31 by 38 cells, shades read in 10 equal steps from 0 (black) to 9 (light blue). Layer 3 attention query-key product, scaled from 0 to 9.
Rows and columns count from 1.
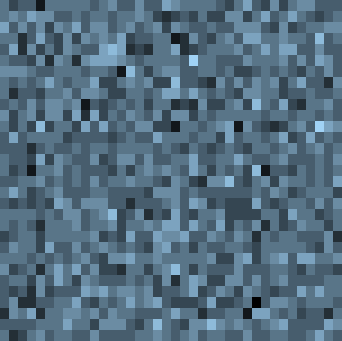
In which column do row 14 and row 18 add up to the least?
4
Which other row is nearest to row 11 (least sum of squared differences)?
25
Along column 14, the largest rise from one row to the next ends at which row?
8
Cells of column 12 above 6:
4
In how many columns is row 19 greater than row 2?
14
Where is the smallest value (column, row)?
29, 28
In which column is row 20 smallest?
17
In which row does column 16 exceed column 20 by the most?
12
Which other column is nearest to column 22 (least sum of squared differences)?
10
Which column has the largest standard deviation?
20
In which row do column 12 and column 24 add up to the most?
30
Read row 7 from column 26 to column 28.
5 3 3
